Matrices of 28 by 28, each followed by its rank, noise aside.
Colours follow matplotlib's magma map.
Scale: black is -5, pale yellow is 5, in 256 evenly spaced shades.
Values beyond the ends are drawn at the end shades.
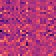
four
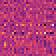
three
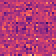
four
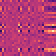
one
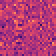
four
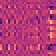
two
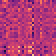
two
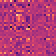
three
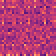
three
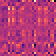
two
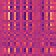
one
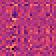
three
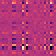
one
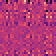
two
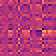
two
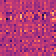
three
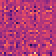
three
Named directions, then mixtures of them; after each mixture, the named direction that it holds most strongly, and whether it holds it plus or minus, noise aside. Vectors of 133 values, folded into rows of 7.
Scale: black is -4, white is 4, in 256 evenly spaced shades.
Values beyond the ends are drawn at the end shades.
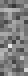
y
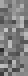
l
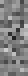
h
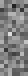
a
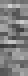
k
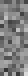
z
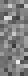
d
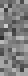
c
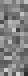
z, minus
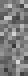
d, plus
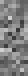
h, plus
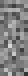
y, plus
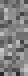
z, plus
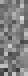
l, plus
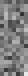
z, plus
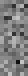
d, minus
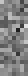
h, plus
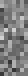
l, plus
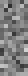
c, plus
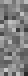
z, minus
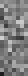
c, minus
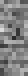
k, plus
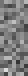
z, minus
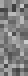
a, plus
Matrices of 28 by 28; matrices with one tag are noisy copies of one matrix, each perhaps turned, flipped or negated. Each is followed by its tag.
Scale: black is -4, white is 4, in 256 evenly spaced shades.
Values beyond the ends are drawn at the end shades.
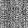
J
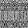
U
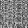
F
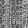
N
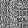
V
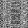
U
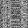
U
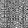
J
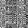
N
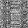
U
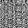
F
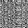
F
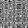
F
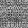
J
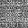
J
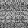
N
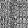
V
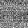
N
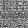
V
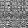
V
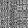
V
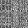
V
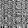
F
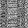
U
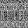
U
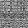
V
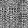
J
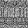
U
